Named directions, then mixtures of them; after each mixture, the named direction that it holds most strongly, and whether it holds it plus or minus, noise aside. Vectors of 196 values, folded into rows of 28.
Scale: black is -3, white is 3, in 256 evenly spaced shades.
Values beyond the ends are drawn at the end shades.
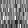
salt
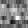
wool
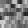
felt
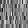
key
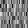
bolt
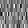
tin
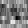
wool, minus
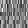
key, minus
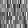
bolt, minus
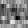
wool, minus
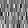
tin, plus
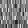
salt, plus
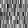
bolt, minus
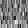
salt, minus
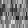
wool, minus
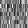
bolt, minus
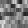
felt, plus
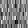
salt, plus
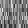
tin, minus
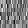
key, minus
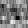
wool, minus
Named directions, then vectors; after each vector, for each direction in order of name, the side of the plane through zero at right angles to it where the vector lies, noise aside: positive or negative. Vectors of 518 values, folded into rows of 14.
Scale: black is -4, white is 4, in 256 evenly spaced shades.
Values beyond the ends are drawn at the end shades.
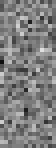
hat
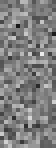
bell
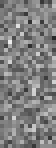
negative, positive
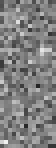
positive, positive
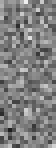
positive, negative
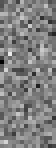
positive, positive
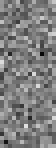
negative, negative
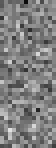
negative, positive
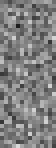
positive, negative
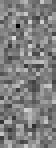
positive, negative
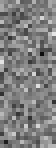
negative, negative
